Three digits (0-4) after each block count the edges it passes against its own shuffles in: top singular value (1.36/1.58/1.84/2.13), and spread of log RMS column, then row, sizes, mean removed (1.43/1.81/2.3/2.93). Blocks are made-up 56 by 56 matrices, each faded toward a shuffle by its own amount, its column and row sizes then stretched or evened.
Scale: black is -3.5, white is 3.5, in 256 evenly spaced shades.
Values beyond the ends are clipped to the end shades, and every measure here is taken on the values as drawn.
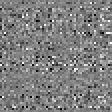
3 2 4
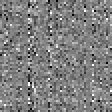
0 4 0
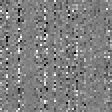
1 4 0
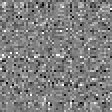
4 0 2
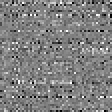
4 1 4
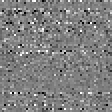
0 0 4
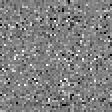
1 0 2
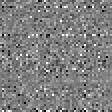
3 1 3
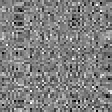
4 2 1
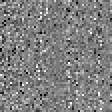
0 3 0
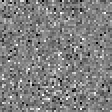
0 2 1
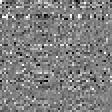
4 0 3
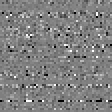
2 0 4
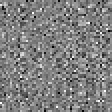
4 1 0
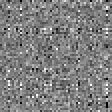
4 3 2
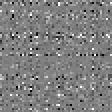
2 3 4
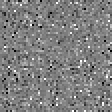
1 1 1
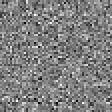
4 1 1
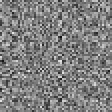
4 1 1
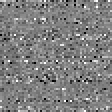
0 0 4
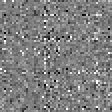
2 3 2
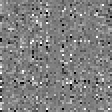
1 3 2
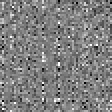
0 4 1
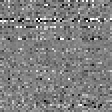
3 1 4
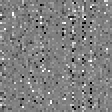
1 3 0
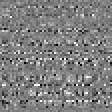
4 0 4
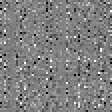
0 4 0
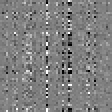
4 4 2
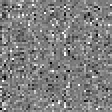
3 2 1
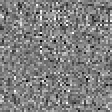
2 1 2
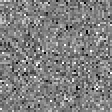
2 0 0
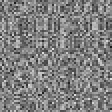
4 0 0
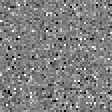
0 1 2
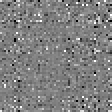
2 2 3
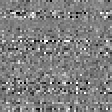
3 1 4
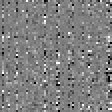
0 4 2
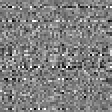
3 0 4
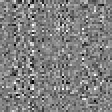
4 3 1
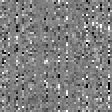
3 4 0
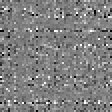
1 3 3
